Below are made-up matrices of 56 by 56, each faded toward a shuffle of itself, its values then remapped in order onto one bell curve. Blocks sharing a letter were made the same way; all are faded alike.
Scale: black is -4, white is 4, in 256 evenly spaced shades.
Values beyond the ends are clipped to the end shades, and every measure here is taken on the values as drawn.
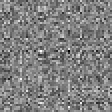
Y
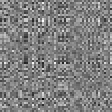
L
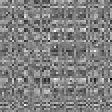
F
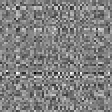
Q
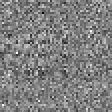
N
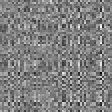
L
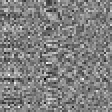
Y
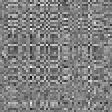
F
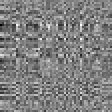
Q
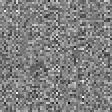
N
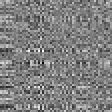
Q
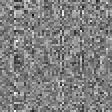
N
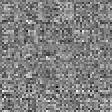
Y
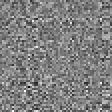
N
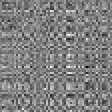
F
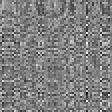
L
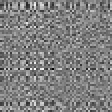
Q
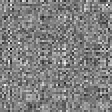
Y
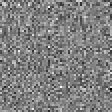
N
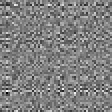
Q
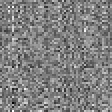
Y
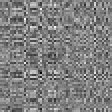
L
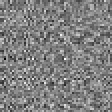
Y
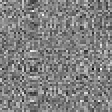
Y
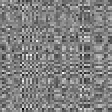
F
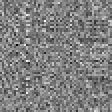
N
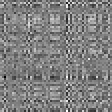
F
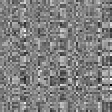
L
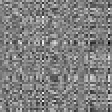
L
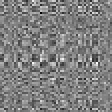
F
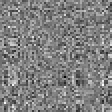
N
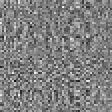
Y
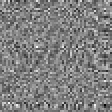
Y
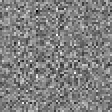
N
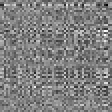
Q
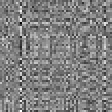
L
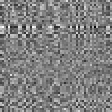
Q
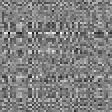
Q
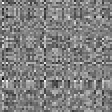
L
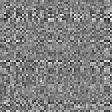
Q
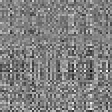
Q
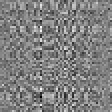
L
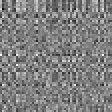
F
